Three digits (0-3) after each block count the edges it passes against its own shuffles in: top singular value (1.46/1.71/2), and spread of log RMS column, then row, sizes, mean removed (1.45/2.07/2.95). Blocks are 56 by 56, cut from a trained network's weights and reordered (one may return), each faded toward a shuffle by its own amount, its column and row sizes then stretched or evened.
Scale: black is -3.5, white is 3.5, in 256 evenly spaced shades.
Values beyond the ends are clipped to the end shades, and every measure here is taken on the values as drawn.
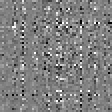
1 3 2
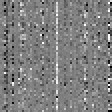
2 3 0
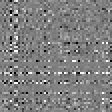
3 2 3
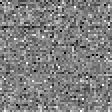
0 0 0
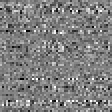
2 0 3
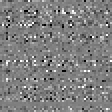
0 1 3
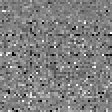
0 0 2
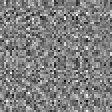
3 2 1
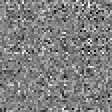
1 2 2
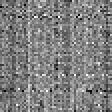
2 0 2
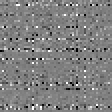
1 2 3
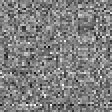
2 0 1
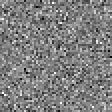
0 0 0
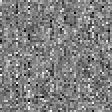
2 2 0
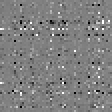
1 2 2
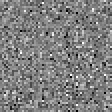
1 1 0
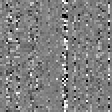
0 3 0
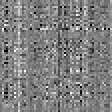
3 2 2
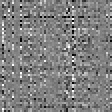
2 3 0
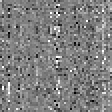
0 2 1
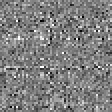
2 1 2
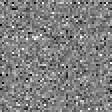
0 1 1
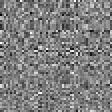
3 2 2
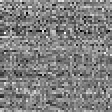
2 0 1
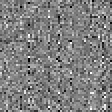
2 2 1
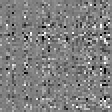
1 3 2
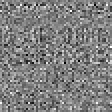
2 0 2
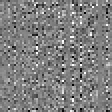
2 3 1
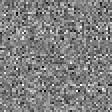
2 0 2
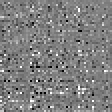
0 2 2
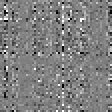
2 3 2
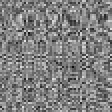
3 1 2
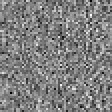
2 1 0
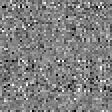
0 0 2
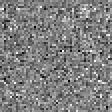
0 0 1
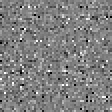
0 1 2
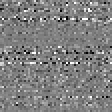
0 0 3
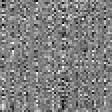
3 3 1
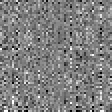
3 3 1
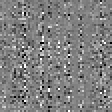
0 3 2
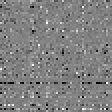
1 1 2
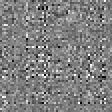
3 2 2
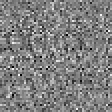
3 1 2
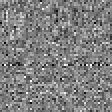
1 1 1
